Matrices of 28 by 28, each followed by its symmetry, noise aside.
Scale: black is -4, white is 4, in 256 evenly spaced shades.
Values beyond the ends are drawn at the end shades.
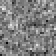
no symmetry.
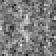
mirrored top to bottom.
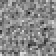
symmetric.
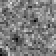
symmetric across the other diagonal.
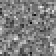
no symmetry.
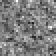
symmetric across the other diagonal.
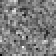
symmetric across the other diagonal.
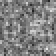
mirrored top to bottom.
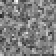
antisymmetric.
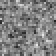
no symmetry.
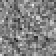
symmetric across the other diagonal.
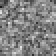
symmetric.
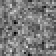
mirrored top to bottom.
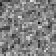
no symmetry.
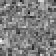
symmetric.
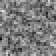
same after a half turn.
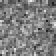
symmetric across the other diagonal.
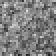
symmetric.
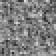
no symmetry.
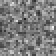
mirrored top to bottom.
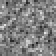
antisymmetric.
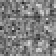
mirrored top to bottom.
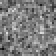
same after a half turn.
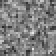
symmetric.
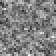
no symmetry.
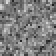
symmetric.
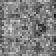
mirrored top to bottom.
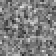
antisymmetric.
